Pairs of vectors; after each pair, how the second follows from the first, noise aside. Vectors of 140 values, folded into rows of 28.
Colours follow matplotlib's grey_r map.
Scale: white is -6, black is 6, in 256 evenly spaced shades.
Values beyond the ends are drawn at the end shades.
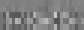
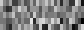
wrapped around, negated, scaled up.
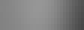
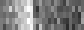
wrapped around, negated, scaled up.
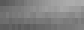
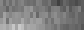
reversed.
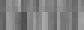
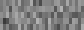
shuffled.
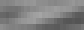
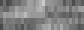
wrapped around, negated.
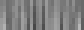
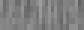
reversed, negated, shrunk.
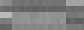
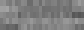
reversed, negated, shrunk.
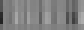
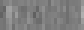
reversed, negated, shrunk.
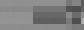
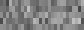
sign-scrambled.
